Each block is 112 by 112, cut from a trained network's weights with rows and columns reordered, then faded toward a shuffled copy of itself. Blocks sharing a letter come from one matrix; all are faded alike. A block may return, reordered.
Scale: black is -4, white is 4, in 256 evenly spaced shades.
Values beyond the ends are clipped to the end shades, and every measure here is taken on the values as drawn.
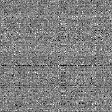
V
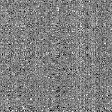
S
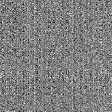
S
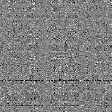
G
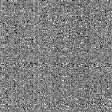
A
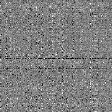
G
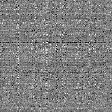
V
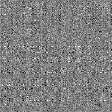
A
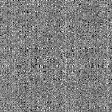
S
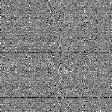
G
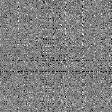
G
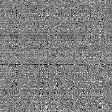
V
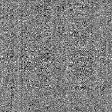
A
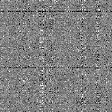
G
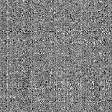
S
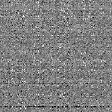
V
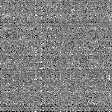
V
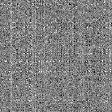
S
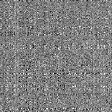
A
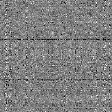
G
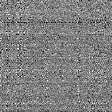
V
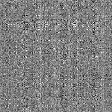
S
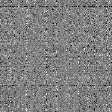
G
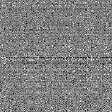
V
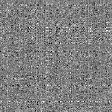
A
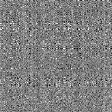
A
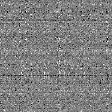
V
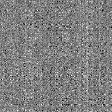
S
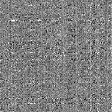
S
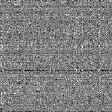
V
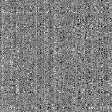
S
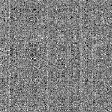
S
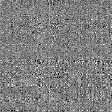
A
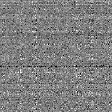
V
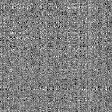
A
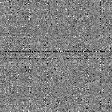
G
